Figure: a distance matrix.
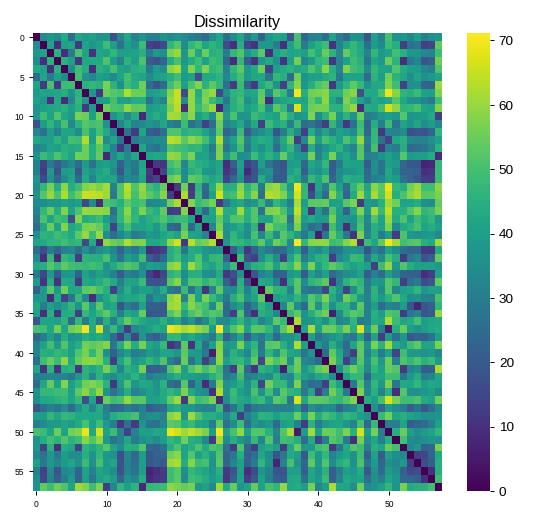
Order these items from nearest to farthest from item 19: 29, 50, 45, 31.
45, 31, 29, 50
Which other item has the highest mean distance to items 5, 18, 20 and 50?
26
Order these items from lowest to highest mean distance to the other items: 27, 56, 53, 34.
27, 56, 53, 34
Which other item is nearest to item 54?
34
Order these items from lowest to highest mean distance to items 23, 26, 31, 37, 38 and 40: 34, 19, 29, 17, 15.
17, 34, 15, 29, 19
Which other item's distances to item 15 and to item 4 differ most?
57
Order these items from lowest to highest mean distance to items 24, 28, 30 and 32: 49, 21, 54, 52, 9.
52, 49, 54, 21, 9
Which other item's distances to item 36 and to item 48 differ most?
29
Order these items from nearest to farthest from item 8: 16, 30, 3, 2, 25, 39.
2, 16, 30, 3, 25, 39
